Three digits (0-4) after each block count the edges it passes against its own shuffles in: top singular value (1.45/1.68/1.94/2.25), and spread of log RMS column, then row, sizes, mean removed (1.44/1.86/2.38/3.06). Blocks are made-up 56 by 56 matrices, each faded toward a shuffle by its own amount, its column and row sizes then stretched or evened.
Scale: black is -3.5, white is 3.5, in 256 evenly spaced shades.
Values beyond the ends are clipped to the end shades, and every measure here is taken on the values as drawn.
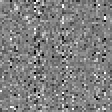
0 3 1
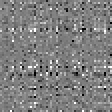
4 3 3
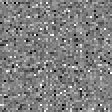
0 0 2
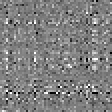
4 2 3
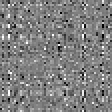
4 3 1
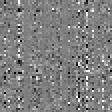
2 4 2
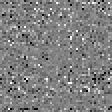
0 2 2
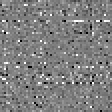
1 1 3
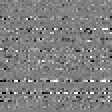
2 0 4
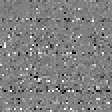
0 1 3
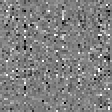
0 3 1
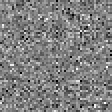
3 0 1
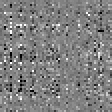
2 4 2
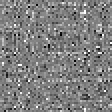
3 2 1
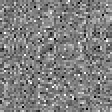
3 1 0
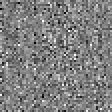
1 2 0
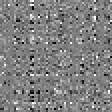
3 3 3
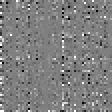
1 4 3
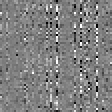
4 4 0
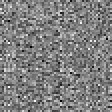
3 1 0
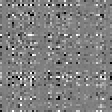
3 4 4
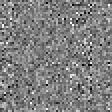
1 2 1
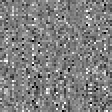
0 3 0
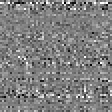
3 0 4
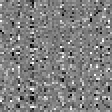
3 3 0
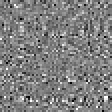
3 0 2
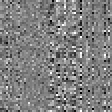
4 4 0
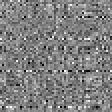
4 0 3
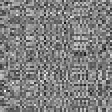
4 1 1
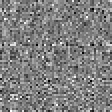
3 0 2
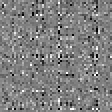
3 3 2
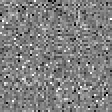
3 0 0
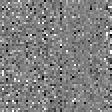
1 3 1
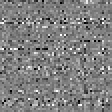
2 1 4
